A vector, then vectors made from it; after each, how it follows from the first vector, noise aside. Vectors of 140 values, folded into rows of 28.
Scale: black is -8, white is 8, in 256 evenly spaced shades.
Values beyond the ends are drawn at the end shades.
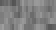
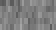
partly zeroed.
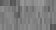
partly zeroed.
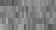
copied.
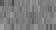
partly zeroed.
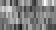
wrapped around, negated, scaled up.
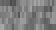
copied.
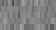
partly zeroed.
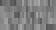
copied.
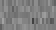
wrapped around, partly zeroed.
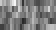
negated, scaled up.
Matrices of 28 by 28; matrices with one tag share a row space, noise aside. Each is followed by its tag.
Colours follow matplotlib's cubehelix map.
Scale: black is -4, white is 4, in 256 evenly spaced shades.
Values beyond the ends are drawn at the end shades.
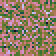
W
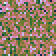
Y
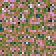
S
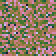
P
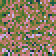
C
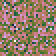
P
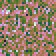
P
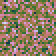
P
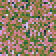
C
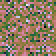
C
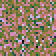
S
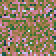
Y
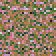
Y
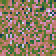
S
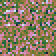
W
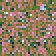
S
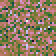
C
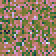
W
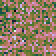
W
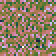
S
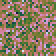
W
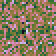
P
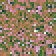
S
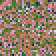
S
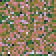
C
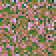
P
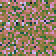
W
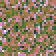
Y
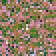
C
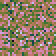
C
